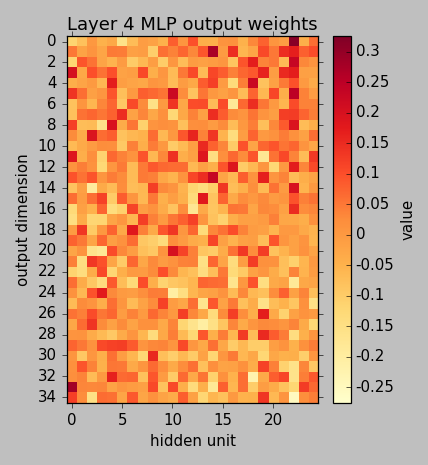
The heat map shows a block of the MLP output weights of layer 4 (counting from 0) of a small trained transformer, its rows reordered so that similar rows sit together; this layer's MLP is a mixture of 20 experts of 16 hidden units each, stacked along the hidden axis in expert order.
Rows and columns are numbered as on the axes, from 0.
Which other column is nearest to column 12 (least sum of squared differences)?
11
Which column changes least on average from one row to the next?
23
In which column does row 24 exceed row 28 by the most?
3
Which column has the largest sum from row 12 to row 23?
10
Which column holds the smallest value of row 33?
14
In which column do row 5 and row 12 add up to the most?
22
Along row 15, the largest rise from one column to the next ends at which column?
13
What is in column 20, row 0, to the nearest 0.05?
0
